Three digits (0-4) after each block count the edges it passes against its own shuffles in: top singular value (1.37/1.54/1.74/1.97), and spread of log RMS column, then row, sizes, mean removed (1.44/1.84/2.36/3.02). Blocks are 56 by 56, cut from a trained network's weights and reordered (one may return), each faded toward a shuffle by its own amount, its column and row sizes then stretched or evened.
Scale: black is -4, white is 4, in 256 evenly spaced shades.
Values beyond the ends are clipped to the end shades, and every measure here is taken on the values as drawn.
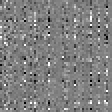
4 4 2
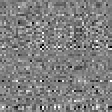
4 1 4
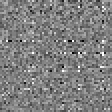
1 1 2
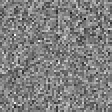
1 0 0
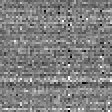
4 1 2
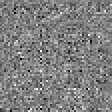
1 1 2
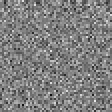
3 0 0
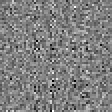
2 2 0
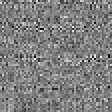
4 0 3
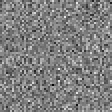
4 1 0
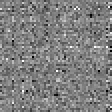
0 3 1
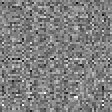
4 2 1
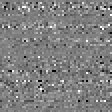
0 1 4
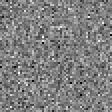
1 1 1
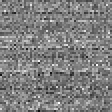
2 0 3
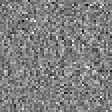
3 0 1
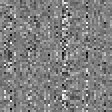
4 4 1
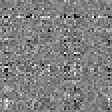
4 2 3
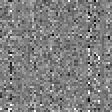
2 3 1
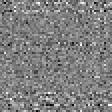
3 0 3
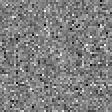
1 0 0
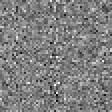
2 2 0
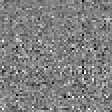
0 2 2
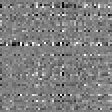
4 1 4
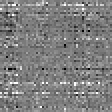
4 3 3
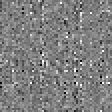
1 3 1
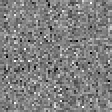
0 2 0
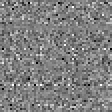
1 0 3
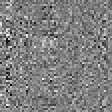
4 3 1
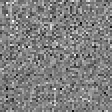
2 1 1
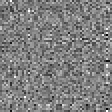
4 1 1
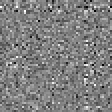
2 2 2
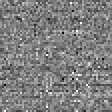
0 1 2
